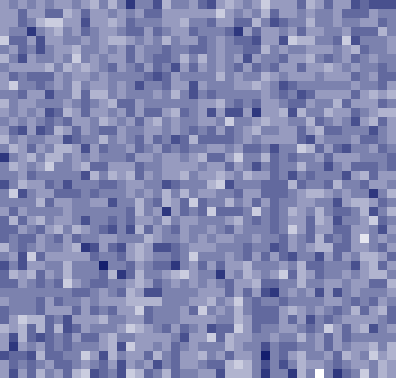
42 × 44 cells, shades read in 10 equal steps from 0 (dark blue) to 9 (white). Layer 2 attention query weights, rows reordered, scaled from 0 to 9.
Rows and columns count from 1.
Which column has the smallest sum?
31
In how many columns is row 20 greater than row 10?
17
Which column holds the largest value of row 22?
2
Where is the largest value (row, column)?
42, 36
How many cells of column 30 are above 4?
15
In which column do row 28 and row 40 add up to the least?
30
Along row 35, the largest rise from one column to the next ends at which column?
23
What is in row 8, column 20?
2
